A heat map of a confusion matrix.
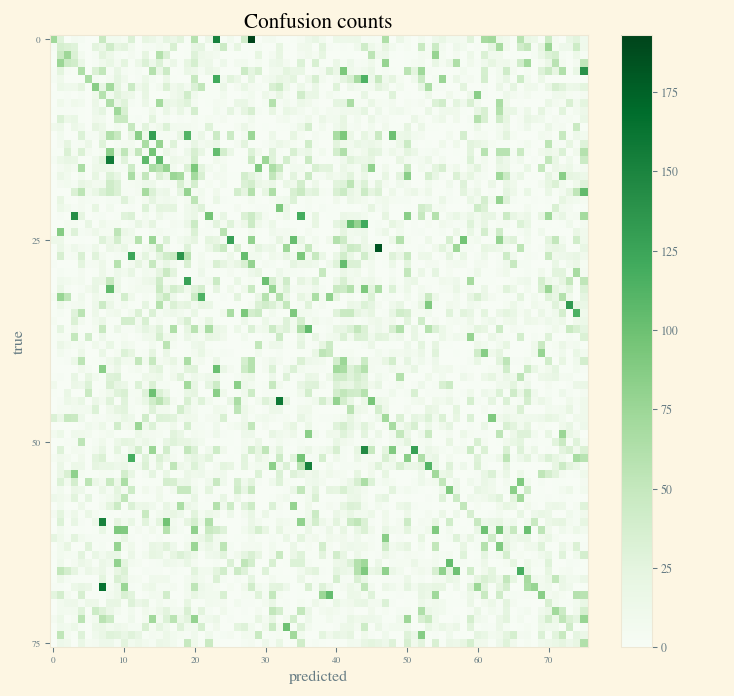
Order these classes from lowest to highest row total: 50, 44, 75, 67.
50, 67, 75, 44
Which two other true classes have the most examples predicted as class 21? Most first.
32, 6
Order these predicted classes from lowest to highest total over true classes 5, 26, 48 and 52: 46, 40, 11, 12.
40, 12, 11, 46
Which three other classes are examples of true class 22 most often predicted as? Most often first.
3, 35, 50
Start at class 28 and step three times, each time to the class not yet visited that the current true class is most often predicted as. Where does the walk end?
44
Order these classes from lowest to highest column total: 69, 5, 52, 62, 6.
5, 62, 6, 69, 52
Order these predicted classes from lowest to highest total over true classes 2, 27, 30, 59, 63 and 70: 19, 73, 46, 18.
46, 73, 18, 19
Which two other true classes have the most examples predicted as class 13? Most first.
15, 19
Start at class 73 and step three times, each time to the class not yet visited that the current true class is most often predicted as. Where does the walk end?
36
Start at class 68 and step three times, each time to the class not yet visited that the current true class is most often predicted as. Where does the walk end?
16
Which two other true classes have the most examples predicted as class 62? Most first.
47, 0
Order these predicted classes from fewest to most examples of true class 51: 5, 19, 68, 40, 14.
5, 68, 40, 19, 14
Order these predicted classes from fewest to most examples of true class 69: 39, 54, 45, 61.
45, 61, 54, 39
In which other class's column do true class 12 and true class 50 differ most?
14
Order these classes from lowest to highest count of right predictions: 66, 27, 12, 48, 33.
33, 48, 12, 27, 66
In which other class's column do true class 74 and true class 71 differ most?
34
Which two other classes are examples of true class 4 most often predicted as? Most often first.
75, 41
